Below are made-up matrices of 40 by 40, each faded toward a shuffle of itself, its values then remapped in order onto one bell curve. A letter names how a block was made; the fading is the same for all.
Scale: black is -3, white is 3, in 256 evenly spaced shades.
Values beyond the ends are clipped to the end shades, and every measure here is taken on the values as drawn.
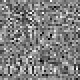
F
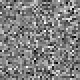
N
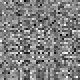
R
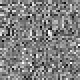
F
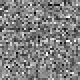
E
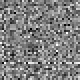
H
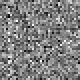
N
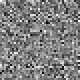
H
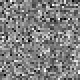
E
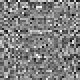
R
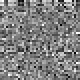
R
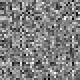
F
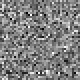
E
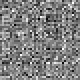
R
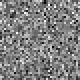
N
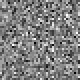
N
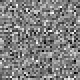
H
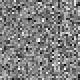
N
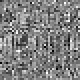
F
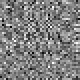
R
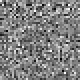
H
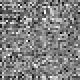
H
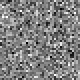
N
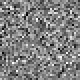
E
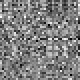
R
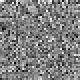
H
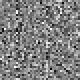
N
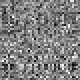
R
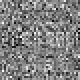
F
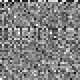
R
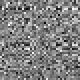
R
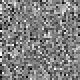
N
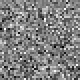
E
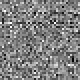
H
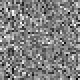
N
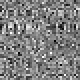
R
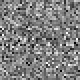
H
